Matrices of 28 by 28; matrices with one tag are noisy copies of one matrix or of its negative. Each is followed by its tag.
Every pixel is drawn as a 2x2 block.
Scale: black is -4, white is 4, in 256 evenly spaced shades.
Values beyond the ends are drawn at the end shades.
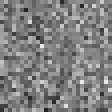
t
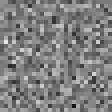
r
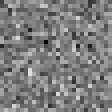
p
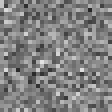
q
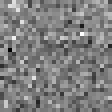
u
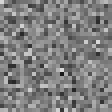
r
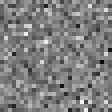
p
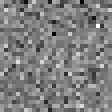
q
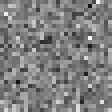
p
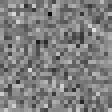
p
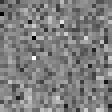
t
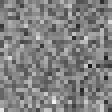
t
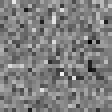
r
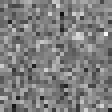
p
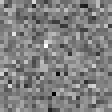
q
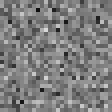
r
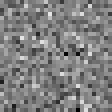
p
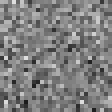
u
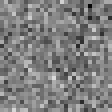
p
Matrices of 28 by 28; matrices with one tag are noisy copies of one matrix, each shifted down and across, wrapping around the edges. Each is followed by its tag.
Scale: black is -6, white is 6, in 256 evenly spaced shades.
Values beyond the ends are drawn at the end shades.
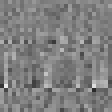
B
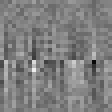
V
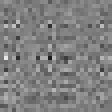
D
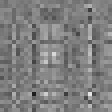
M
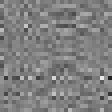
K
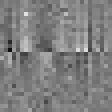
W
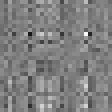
M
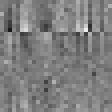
W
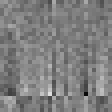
W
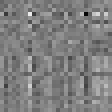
M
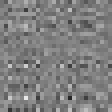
D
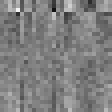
W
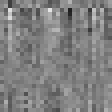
V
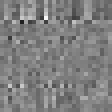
B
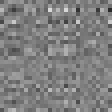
D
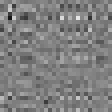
D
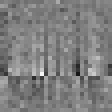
W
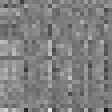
M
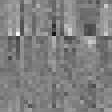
W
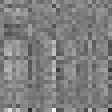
M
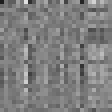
M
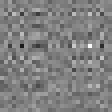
D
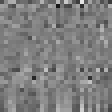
B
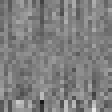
V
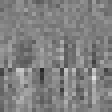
V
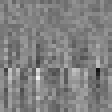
V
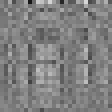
M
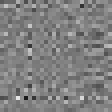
K
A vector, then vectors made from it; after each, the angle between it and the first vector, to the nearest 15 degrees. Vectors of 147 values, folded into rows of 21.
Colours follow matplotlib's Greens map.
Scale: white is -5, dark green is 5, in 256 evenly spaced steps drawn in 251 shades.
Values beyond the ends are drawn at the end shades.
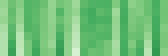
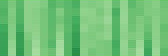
165 degrees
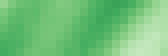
90 degrees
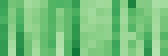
165 degrees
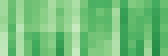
30 degrees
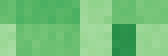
105 degrees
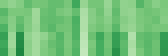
120 degrees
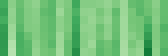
150 degrees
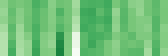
30 degrees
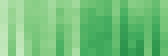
45 degrees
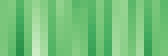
105 degrees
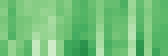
90 degrees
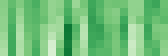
75 degrees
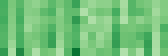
150 degrees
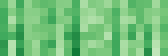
150 degrees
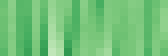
105 degrees
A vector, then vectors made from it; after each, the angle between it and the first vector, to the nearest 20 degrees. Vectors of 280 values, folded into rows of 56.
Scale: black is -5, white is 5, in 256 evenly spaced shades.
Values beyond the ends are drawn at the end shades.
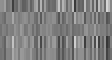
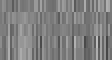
40 degrees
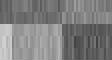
100 degrees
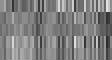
20 degrees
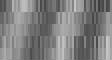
120 degrees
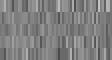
40 degrees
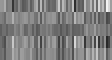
20 degrees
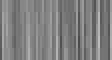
100 degrees
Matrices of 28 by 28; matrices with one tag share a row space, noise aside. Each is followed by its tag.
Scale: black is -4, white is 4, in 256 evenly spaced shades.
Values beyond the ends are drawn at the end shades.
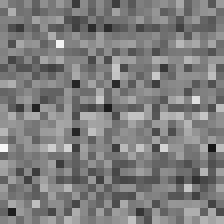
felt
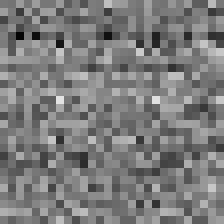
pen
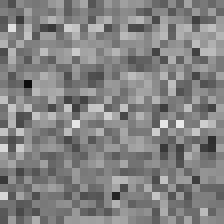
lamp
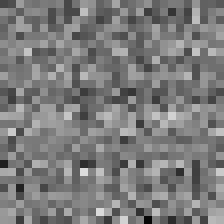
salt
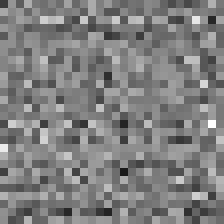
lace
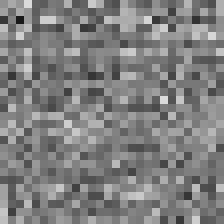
lamp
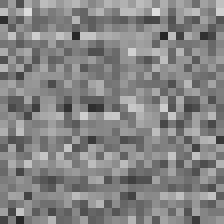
lamp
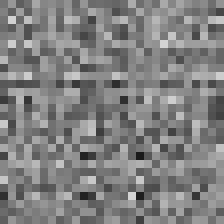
salt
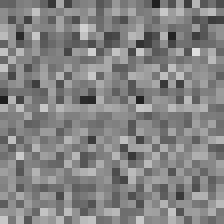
salt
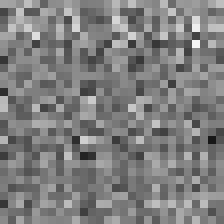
salt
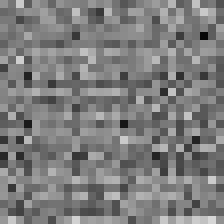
lamp
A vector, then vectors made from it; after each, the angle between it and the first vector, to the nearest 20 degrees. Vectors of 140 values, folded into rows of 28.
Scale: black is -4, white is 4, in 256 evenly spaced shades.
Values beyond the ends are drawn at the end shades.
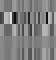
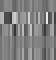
160 degrees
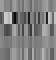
20 degrees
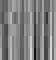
80 degrees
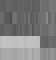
100 degrees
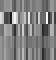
160 degrees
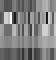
40 degrees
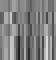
60 degrees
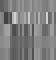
140 degrees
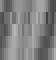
80 degrees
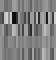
20 degrees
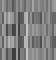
80 degrees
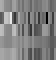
40 degrees
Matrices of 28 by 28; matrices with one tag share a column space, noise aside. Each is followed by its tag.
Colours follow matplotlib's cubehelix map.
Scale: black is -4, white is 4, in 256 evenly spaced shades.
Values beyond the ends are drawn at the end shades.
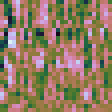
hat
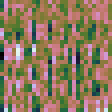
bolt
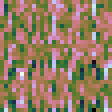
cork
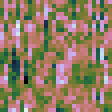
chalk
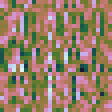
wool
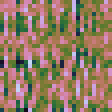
cork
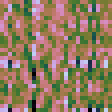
cork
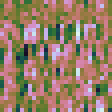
bolt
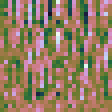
hat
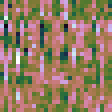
chalk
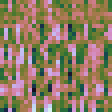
bolt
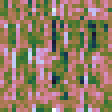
chalk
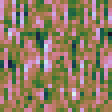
hat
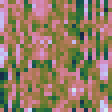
cork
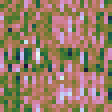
wool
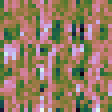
bolt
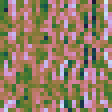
cork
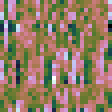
chalk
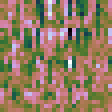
hat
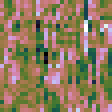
chalk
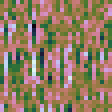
chalk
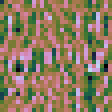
wool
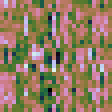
wool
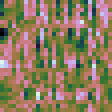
hat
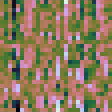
cork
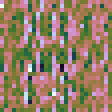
wool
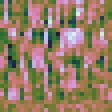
hat
